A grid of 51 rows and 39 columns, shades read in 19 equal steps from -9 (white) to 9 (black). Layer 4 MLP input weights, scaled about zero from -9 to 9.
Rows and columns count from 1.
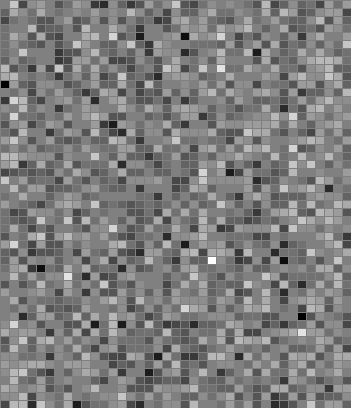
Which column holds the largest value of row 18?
16
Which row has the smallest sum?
38
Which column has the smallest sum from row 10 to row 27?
33
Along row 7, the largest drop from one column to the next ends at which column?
30
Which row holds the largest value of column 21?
5
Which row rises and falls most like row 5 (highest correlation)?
31
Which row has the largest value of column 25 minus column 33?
29
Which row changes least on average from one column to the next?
25
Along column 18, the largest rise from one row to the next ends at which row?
45
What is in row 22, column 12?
2
